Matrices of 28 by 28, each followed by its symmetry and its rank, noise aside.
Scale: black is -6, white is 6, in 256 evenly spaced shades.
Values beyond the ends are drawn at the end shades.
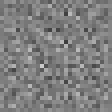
antisymmetric, rank four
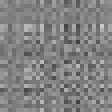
no symmetry, rank two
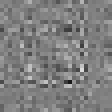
antisymmetric, rank two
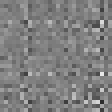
no symmetry, rank two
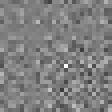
no symmetry, rank four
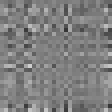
antisymmetric, rank two
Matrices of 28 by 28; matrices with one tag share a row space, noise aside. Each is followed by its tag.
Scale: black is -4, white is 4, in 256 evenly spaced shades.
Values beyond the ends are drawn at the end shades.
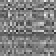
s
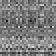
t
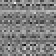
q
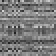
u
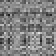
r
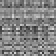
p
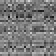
s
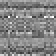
s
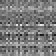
t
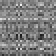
t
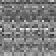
p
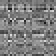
s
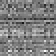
s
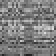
u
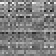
s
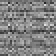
s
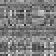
s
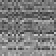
u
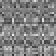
p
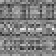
r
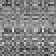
p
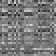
u
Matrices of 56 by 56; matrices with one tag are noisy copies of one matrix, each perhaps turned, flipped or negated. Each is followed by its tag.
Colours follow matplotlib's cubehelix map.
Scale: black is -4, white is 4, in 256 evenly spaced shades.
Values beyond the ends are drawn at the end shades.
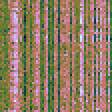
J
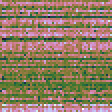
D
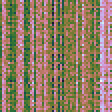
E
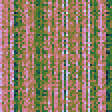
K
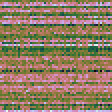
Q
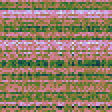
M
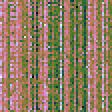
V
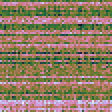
E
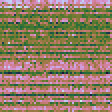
D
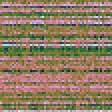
Q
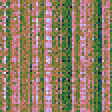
M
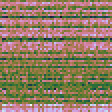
D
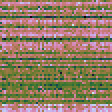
D
